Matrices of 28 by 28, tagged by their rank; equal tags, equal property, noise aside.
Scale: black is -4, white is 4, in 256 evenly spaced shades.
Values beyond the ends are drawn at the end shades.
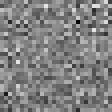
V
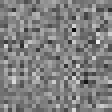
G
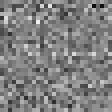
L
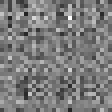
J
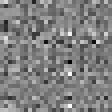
J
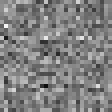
G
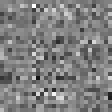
G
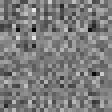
J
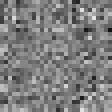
V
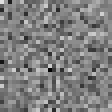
G
